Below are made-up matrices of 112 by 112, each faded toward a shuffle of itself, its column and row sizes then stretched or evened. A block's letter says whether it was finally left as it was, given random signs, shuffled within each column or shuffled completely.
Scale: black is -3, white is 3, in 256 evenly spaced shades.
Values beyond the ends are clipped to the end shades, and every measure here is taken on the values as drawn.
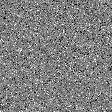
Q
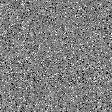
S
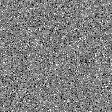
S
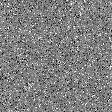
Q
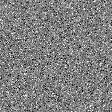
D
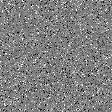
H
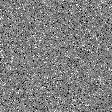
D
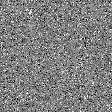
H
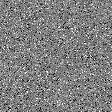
H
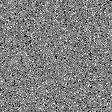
D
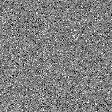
S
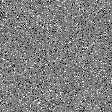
D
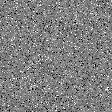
D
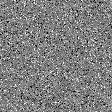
Q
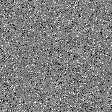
D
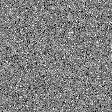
D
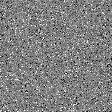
H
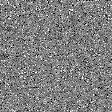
H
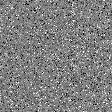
D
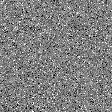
H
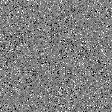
S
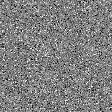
S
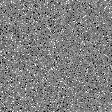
D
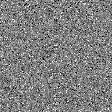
S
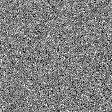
D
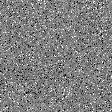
D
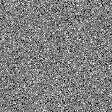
H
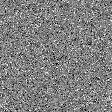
Q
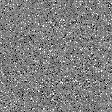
S
